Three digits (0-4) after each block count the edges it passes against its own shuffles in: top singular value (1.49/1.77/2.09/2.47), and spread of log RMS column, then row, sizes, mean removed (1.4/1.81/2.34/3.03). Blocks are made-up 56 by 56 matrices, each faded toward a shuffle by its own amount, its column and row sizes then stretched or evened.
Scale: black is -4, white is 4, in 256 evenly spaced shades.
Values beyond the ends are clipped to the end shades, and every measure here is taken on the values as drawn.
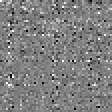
0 2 2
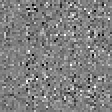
0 3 2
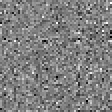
1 2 1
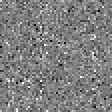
1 1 0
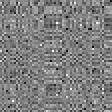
4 1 1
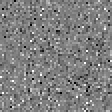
0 1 0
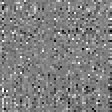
3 2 1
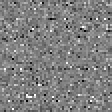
0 0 2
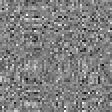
3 1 1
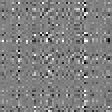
4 4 4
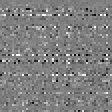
1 1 4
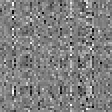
3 3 0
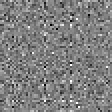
3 2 1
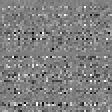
1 2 4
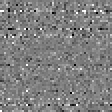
0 0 3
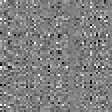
3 3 2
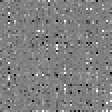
0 3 2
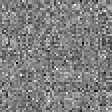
3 1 0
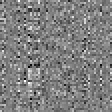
3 4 0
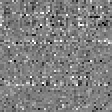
2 0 3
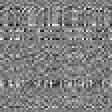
4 0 4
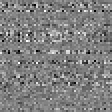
2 0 4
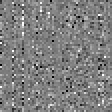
2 3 0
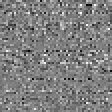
1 0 4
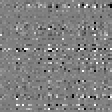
3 2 4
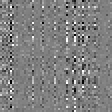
4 4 2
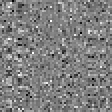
3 2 1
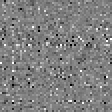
0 1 2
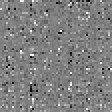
0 2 1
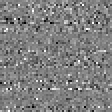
1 0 3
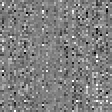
0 4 0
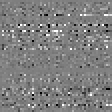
2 2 4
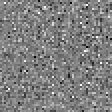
0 2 0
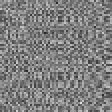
4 1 2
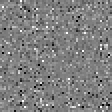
1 1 1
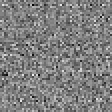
1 0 2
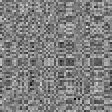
4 3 0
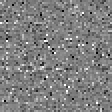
1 0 0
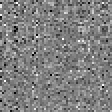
2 2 0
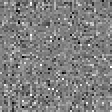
2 1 1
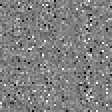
0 2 0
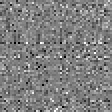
3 1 2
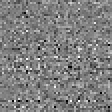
2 2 3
